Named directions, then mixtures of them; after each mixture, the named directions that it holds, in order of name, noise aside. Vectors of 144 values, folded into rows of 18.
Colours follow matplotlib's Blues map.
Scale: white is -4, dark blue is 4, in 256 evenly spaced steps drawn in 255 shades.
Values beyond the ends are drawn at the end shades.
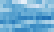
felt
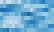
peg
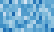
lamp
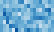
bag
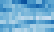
felt.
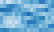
peg.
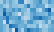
bag.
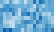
lamp, peg.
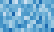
lamp.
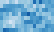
lamp, peg.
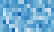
bag.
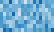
lamp.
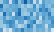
lamp.
